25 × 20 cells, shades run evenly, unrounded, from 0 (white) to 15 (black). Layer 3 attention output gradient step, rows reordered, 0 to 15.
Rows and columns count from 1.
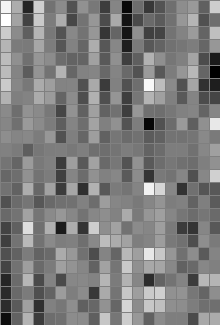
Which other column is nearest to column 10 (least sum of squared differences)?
19
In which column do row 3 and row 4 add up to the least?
1
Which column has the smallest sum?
9
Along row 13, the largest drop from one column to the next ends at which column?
7
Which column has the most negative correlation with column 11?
13
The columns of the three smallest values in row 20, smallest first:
14, 15, 12
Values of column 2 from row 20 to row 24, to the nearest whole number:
9 8 9 9 10
